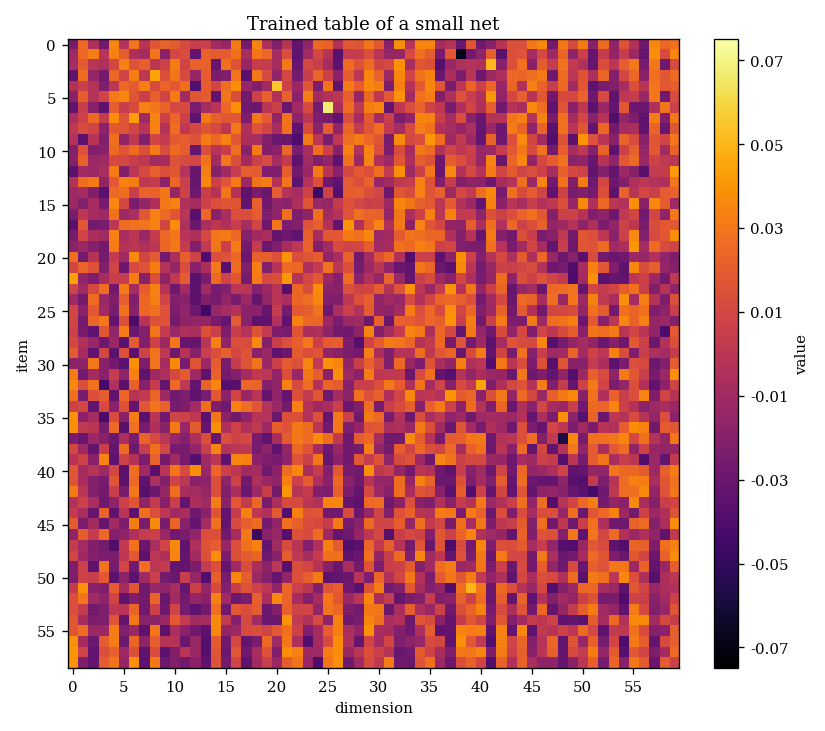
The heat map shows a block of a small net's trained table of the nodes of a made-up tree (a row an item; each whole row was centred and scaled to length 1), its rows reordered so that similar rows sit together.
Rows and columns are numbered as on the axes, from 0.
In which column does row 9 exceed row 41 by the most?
50
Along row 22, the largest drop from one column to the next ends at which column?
52
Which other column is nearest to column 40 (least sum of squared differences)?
17
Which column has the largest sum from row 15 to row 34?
8
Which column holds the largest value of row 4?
20
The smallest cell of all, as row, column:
1, 38
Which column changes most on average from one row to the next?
25
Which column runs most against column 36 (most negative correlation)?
21
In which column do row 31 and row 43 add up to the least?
47
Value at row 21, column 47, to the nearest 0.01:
-0.03
